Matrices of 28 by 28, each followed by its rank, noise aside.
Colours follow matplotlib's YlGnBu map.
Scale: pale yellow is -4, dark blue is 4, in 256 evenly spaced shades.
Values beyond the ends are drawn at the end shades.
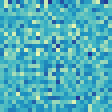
eight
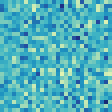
five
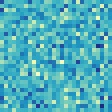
six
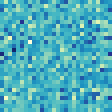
five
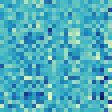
four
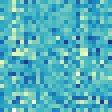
seven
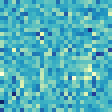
eight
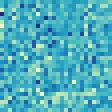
seven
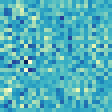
six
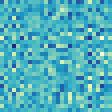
four
